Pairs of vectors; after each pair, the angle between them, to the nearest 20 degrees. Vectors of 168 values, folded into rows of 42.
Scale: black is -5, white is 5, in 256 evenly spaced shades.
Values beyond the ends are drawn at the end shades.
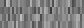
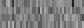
60 degrees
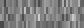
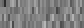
80 degrees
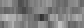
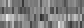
40 degrees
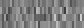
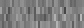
20 degrees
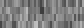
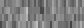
20 degrees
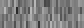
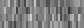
40 degrees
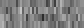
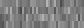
160 degrees
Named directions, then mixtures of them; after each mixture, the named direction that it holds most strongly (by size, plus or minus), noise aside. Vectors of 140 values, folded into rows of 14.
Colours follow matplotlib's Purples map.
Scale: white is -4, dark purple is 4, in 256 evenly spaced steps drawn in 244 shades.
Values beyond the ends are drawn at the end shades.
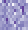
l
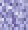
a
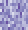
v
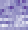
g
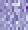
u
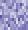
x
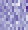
u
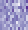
u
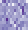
l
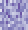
v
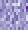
u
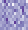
l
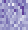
l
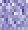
l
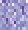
l
